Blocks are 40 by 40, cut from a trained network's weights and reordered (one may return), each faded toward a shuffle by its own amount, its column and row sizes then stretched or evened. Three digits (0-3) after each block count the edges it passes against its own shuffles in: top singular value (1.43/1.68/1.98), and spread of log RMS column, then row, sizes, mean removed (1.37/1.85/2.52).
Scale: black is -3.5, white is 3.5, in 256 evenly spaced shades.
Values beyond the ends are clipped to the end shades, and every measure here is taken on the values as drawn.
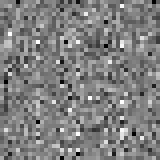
1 2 0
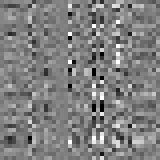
3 3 1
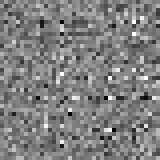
0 1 1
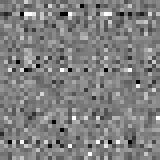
2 0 2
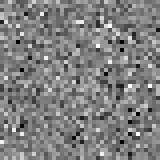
0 1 0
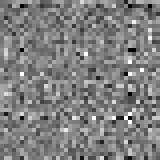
1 1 1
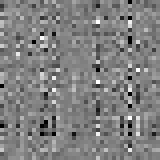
2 3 1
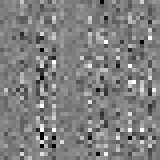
2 3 1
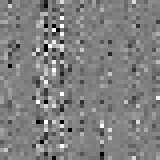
2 3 0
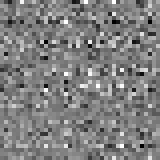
0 1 3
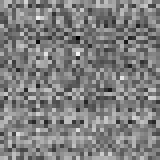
3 0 1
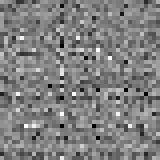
0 1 1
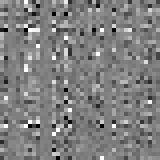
2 3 1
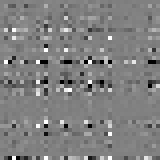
2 2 3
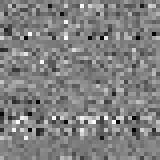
0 0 3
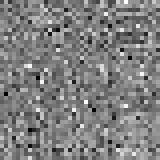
2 0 0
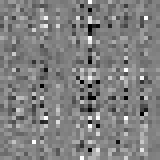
2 3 1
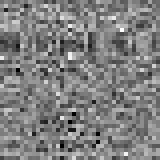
2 1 0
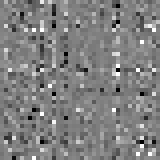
1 3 1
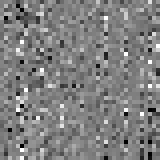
0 3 0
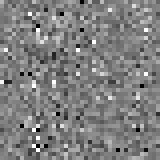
0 1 1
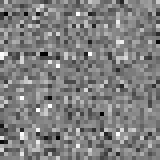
1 2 2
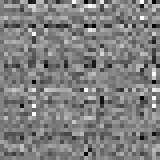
3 2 2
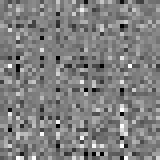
0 3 2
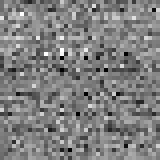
1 0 2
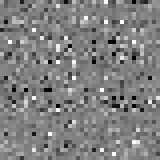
0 2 2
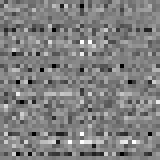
1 1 3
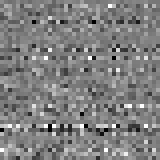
1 0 3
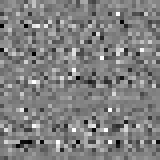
0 0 3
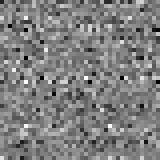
0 0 2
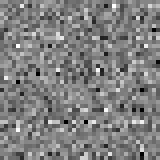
1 0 2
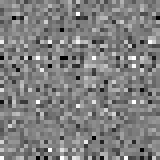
2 2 2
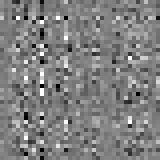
1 3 1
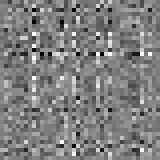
3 3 2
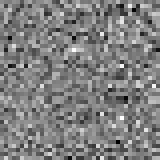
2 0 1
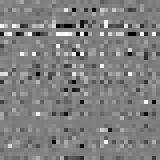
2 1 3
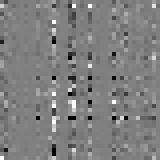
1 3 1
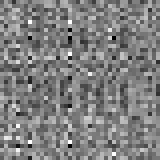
2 2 0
